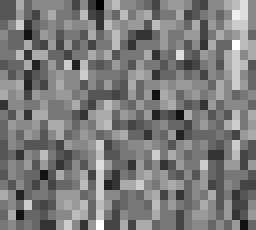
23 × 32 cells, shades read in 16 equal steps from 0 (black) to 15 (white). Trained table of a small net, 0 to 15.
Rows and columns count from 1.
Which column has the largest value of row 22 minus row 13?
10
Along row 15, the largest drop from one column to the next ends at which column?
14
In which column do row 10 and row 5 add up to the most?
30
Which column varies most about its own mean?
13
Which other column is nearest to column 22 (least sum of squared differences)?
21
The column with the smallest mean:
4
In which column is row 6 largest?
23
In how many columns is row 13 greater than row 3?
9
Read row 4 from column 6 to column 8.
9 8 5
